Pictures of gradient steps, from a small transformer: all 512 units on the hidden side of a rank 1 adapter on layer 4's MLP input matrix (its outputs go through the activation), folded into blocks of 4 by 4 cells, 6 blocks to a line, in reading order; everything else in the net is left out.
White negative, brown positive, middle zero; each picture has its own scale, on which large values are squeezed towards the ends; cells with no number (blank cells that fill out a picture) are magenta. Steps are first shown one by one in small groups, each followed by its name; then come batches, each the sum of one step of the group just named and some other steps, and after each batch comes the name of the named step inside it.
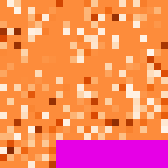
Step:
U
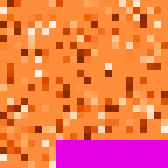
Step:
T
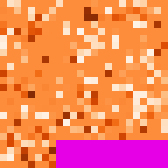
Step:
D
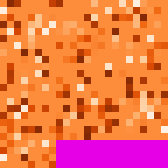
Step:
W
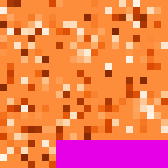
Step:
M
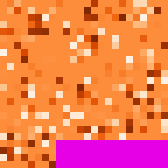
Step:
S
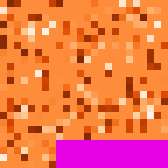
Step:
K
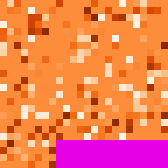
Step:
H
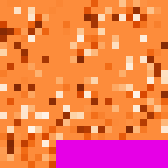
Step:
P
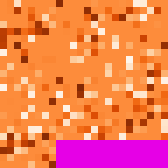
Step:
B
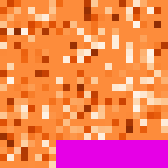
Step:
D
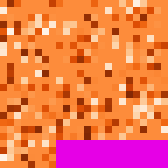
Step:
W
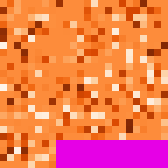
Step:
P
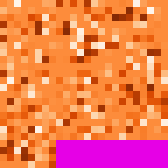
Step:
S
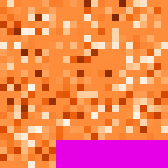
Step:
D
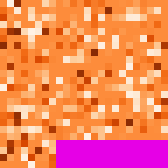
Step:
U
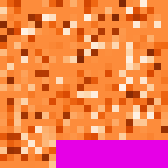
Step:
K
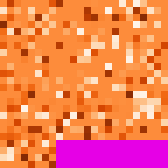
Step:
D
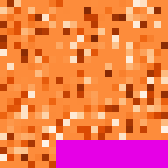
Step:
S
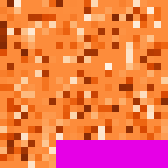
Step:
K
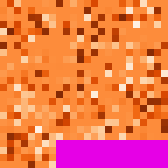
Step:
S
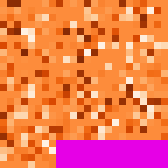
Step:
M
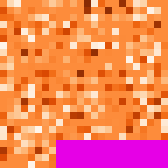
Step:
B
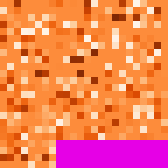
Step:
M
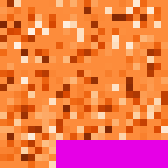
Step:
T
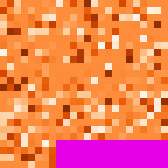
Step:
D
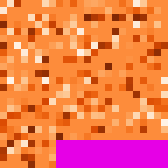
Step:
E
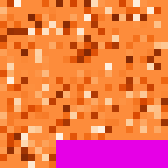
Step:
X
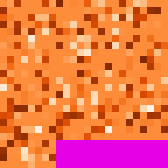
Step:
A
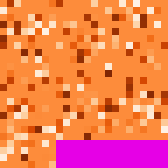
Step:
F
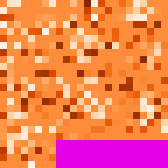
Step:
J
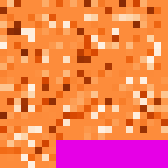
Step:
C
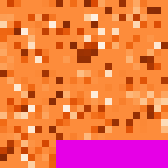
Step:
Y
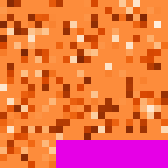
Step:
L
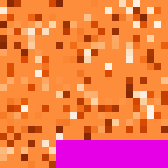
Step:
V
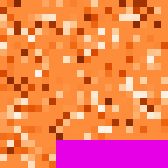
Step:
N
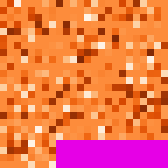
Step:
C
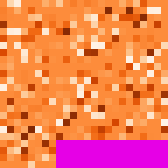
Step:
E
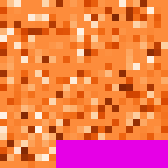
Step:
E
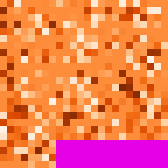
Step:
A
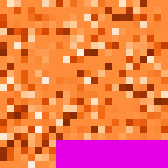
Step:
E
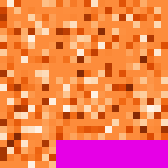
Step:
A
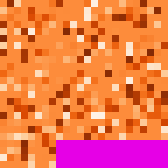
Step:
F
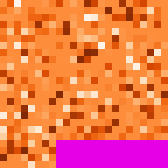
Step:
Y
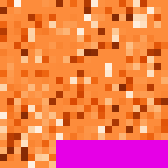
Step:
X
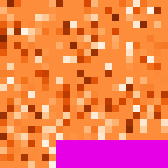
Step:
F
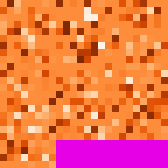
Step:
Y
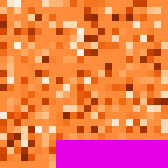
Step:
E
